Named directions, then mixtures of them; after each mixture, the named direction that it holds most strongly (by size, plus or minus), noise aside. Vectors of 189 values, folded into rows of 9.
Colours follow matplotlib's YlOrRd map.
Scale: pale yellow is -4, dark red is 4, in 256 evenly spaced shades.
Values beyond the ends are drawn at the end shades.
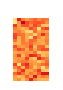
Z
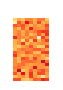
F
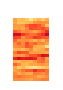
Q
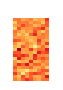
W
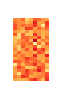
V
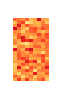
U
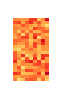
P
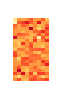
F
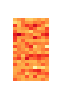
Q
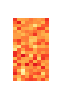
W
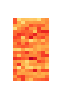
Q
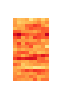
Q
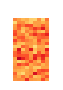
W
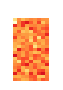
F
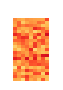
P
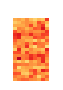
Q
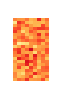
U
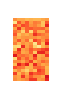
W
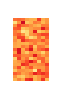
U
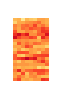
Q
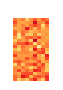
V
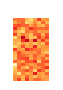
U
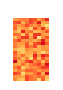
P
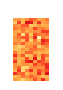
P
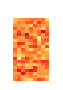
W
